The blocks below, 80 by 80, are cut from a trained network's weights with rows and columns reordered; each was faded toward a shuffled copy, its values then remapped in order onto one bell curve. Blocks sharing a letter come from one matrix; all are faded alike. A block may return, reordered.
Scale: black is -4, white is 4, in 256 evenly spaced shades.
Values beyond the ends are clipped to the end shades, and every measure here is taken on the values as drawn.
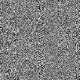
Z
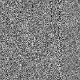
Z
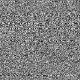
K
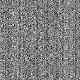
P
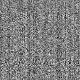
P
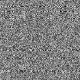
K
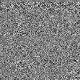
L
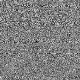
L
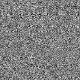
L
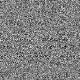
L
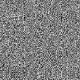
Z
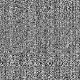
P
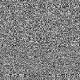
L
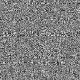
K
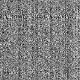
P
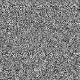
L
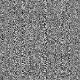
Z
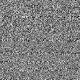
K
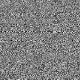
L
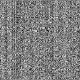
P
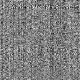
P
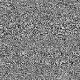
K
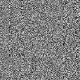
Z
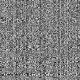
P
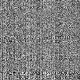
P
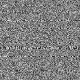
K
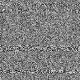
K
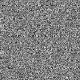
L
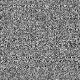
L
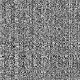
P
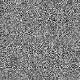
L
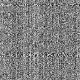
P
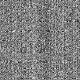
P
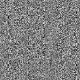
Z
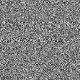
K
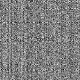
P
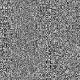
Z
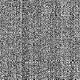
P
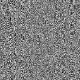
Z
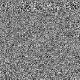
K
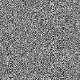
Z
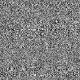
L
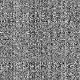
P
